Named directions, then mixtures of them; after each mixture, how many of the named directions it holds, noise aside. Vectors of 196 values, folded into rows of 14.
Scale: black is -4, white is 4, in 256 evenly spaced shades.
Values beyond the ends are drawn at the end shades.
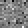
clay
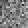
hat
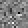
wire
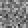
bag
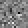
one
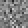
three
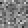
four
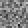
one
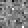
two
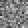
three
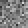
one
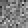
one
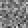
one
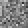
one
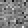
one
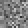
four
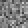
four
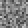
two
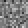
four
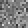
four
